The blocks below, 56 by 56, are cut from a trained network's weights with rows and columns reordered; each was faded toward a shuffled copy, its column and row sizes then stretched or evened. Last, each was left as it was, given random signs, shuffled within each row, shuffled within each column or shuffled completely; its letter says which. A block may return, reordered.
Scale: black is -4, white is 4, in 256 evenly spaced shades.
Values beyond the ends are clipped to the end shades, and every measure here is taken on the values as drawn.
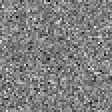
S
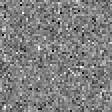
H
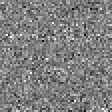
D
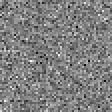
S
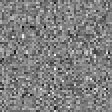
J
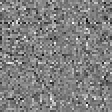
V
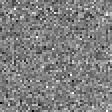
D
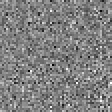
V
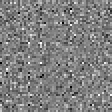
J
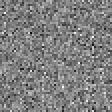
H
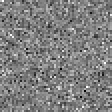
S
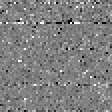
D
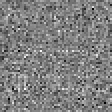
V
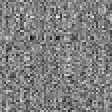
J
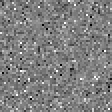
S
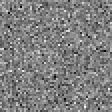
S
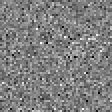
D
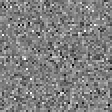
D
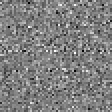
D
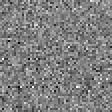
D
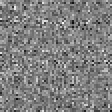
J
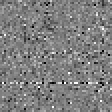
V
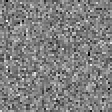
S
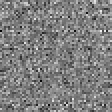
D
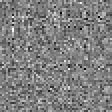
J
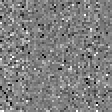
H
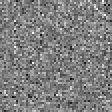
H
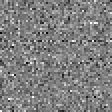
D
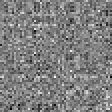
J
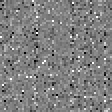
H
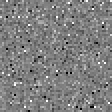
S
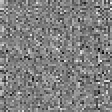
J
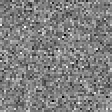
S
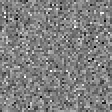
S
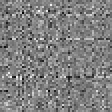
J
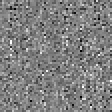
H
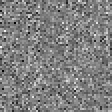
H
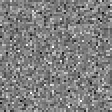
S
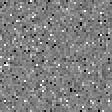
S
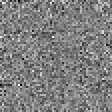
V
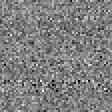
D
